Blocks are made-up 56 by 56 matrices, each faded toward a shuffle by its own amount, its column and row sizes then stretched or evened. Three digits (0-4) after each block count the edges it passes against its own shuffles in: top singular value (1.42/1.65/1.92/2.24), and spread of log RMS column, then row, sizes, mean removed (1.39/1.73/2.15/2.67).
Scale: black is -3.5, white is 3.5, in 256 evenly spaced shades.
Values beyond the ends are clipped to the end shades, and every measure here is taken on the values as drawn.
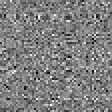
3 1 2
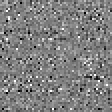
2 1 2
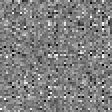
3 3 2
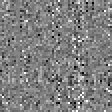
0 4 1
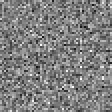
1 0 0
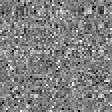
3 0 0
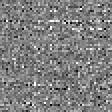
1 1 3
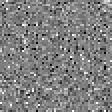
2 0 1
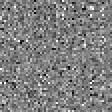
1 2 2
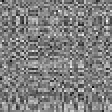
4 2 0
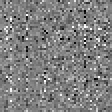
0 3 2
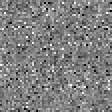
1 0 2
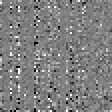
1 4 1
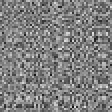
4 1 2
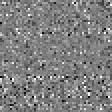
0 2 3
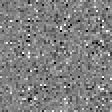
0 2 2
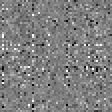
3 3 2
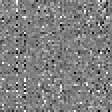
2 3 2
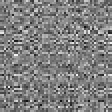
4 2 4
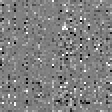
0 4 2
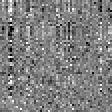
4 3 0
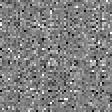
3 2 0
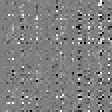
3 4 3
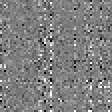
3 4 2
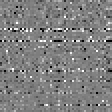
4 1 4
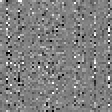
2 4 1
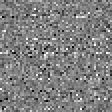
0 0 3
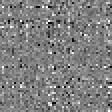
1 3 3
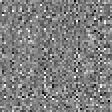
3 3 1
